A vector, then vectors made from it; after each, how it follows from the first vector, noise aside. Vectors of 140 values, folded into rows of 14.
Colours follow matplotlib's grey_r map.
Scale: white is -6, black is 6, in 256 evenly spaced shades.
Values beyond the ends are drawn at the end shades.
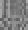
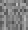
wrapped around.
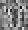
wrapped around, negated, scaled up.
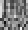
scaled up.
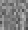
wrapped around.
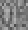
wrapped around.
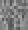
wrapped around, negated.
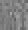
wrapped around, shrunk.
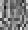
scaled up.
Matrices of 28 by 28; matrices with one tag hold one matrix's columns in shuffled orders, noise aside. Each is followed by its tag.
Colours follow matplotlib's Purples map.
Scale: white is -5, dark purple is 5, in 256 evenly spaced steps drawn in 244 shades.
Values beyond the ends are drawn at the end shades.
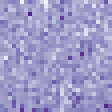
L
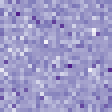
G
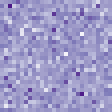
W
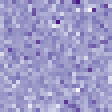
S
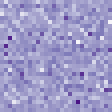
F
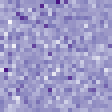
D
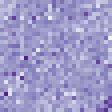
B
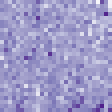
L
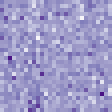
B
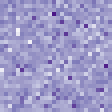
G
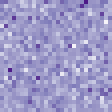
D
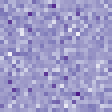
W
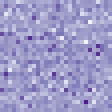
F
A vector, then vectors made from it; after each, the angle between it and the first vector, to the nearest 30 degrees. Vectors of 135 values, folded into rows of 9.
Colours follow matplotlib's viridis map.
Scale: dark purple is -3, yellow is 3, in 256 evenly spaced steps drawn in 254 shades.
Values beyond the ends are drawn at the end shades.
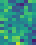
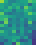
60 degrees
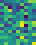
90 degrees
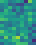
30 degrees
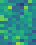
30 degrees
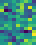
120 degrees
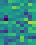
120 degrees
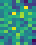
60 degrees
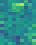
150 degrees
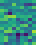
90 degrees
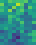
120 degrees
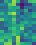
60 degrees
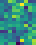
150 degrees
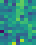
120 degrees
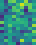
150 degrees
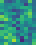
60 degrees
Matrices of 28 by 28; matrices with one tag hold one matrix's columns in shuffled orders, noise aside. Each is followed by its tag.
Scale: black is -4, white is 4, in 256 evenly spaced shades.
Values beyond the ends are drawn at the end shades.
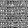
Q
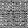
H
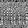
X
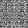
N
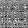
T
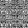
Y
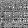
T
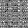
N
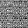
Q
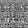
T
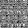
Y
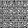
Q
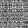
N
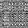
H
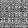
T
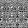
T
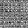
N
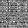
N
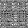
H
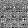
T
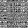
N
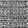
Q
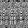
X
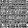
Y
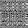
H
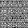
Q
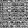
N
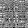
T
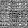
H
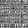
Y
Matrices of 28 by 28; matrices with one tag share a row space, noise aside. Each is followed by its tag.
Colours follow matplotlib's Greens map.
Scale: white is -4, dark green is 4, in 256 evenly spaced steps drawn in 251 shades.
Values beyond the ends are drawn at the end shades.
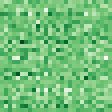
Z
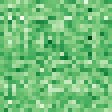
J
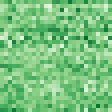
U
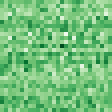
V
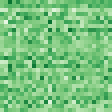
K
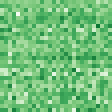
V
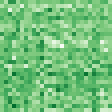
J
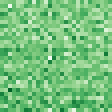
K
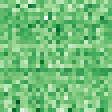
Z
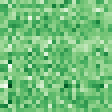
K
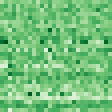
K
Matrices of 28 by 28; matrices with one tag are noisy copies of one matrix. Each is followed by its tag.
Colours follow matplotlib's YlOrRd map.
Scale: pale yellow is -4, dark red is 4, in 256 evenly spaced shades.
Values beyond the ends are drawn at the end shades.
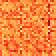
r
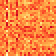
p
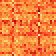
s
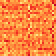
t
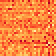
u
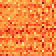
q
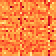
r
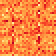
s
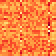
r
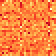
r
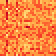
p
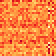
u
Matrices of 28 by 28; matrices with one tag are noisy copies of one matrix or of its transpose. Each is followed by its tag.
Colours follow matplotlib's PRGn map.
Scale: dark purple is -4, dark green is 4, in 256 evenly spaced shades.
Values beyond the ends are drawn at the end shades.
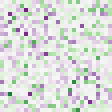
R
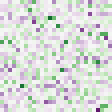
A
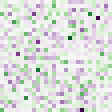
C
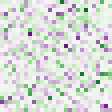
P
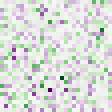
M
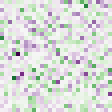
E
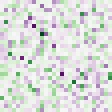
R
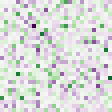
R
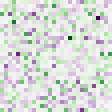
C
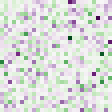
C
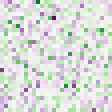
E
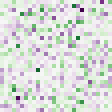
C
